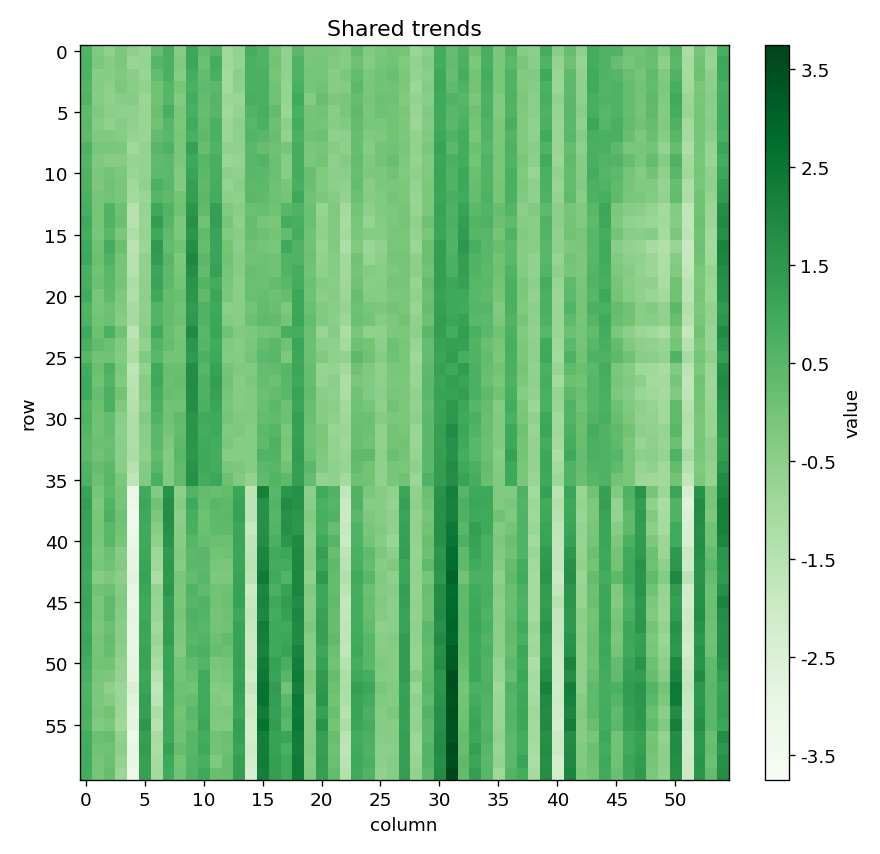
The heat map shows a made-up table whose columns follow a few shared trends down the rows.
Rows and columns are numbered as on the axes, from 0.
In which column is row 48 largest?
31
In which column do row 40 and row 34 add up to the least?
4
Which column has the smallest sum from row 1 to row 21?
51
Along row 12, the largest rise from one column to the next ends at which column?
54
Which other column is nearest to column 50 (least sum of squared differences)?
41
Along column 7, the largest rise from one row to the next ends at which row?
36
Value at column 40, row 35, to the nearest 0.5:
-1
